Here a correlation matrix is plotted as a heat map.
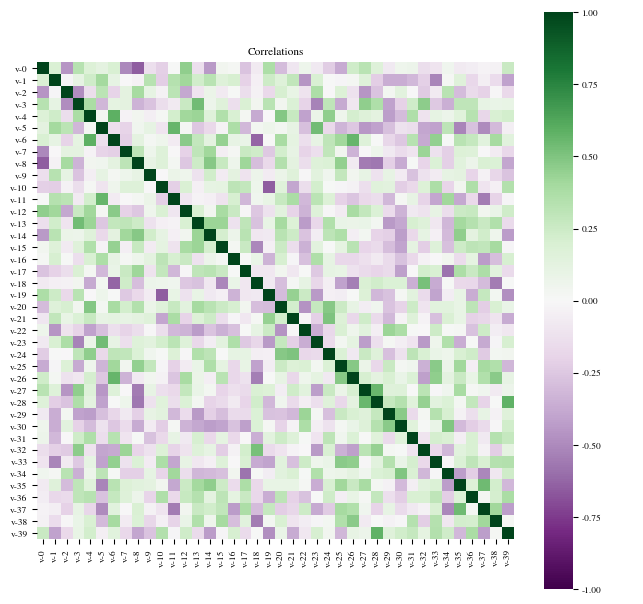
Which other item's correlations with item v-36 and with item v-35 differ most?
v-39
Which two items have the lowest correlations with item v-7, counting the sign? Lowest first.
v-0, v-26
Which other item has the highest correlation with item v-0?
v-12
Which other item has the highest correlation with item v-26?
v-6
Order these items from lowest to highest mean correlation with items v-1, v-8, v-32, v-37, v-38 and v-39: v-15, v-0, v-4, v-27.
v-0, v-27, v-4, v-15
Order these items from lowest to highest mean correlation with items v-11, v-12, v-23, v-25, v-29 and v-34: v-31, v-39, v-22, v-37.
v-37, v-22, v-31, v-39
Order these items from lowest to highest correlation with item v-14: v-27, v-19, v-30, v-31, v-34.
v-30, v-34, v-31, v-19, v-27
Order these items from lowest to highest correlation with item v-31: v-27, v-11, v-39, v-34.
v-27, v-11, v-34, v-39
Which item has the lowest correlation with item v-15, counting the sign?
v-18
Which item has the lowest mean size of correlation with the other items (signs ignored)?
v-9
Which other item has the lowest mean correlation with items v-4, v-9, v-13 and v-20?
v-22
